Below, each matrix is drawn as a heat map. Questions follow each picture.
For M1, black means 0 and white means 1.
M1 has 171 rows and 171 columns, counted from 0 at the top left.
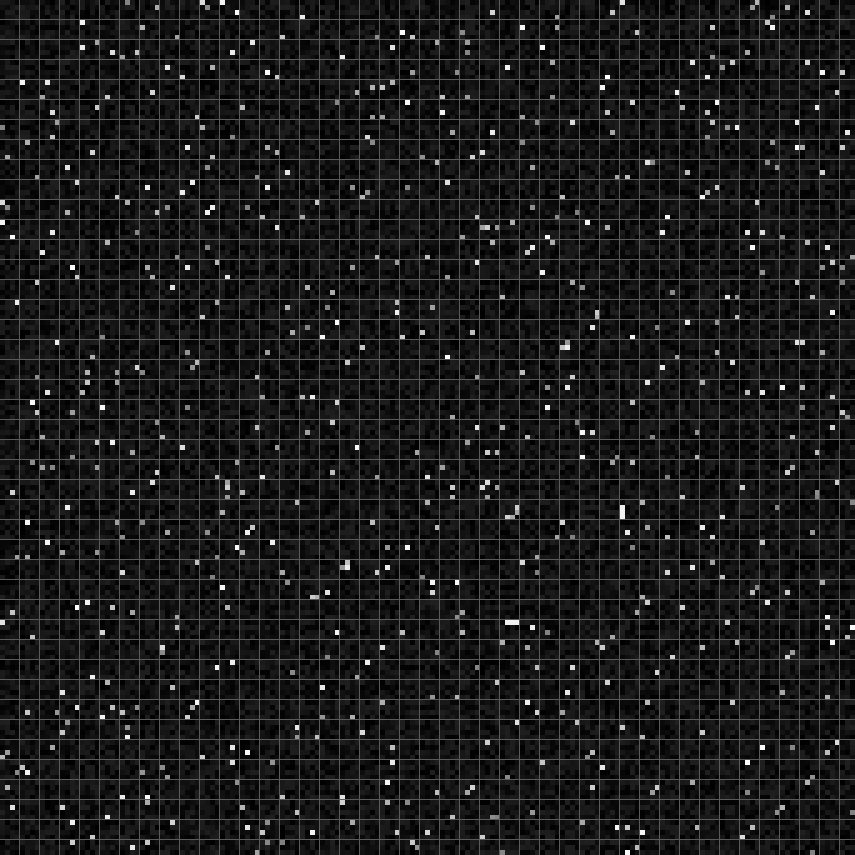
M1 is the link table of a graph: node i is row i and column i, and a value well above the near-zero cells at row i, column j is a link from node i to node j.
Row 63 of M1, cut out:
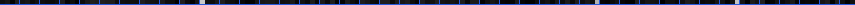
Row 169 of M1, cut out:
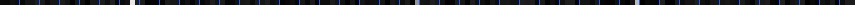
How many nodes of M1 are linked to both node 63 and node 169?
0
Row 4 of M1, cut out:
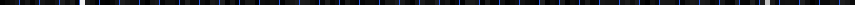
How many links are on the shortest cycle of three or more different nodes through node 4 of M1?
8
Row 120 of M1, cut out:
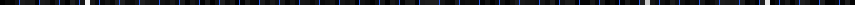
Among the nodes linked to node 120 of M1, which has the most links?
node 129
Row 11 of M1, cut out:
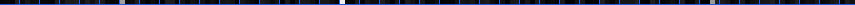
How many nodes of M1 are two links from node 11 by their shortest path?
7
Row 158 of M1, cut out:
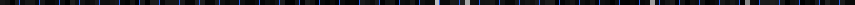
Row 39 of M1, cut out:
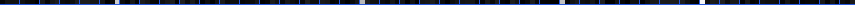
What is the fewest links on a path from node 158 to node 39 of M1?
4
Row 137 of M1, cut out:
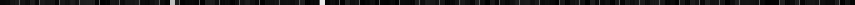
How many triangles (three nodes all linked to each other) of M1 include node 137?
0
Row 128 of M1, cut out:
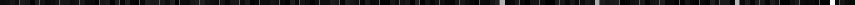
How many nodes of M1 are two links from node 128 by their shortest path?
8
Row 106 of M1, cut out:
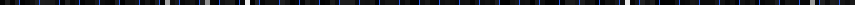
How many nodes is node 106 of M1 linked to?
5
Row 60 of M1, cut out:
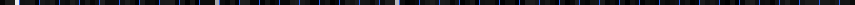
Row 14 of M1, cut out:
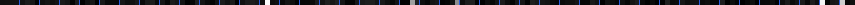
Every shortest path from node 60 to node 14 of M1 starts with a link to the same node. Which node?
node 43
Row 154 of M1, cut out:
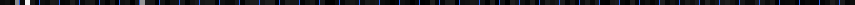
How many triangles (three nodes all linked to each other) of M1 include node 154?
1
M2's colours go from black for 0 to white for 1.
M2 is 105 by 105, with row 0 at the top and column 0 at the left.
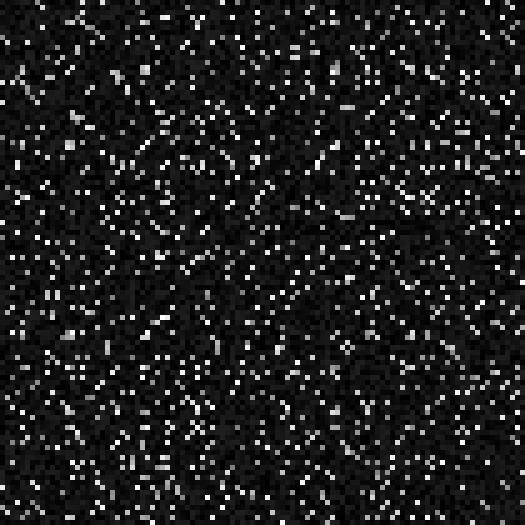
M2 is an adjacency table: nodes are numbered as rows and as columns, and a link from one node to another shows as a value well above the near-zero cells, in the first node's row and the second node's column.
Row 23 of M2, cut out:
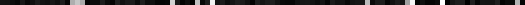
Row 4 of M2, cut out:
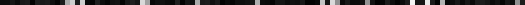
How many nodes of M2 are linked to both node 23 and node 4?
7
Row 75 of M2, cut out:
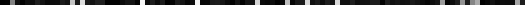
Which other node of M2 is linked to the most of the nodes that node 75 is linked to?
node 61
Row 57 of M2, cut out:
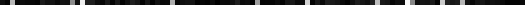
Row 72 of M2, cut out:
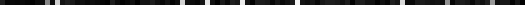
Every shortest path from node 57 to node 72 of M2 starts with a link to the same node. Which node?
node 14
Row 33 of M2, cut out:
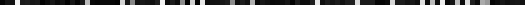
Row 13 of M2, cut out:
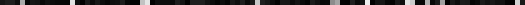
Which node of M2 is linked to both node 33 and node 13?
node 88
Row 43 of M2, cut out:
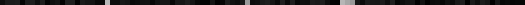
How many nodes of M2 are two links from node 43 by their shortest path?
8
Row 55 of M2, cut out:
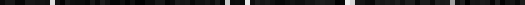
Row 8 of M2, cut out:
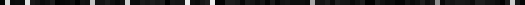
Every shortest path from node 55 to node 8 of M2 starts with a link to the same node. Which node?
node 10
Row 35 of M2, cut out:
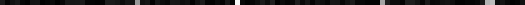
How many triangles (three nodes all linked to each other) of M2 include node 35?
5
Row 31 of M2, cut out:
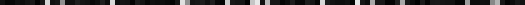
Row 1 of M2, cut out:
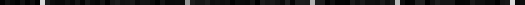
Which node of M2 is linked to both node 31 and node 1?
node 37
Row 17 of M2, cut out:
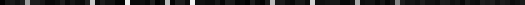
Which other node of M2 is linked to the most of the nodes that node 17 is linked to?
node 102
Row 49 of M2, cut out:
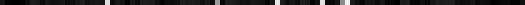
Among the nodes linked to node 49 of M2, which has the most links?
node 64
